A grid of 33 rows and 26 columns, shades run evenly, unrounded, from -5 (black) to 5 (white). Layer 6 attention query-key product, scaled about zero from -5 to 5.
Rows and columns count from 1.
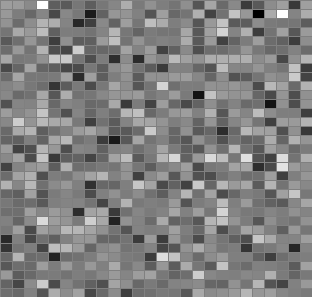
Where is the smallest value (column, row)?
22, 2
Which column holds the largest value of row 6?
7
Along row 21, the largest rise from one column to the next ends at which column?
17
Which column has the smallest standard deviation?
20
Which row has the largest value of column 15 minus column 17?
11
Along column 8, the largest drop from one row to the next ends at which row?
21
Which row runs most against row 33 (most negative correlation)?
1
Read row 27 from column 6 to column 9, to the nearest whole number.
0 1 1 -1
